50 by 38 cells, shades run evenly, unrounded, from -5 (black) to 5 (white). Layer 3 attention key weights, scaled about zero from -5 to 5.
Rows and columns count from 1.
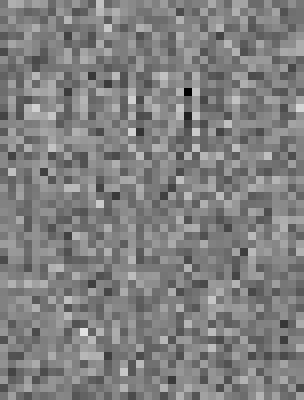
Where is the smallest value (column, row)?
24, 12
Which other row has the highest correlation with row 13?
17
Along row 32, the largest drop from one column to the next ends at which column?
31
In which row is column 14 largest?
4
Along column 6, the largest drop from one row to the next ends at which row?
22
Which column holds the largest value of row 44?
27
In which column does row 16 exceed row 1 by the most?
29
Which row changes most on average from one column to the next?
20
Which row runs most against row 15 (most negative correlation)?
8
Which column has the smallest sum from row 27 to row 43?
18
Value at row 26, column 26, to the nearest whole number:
2
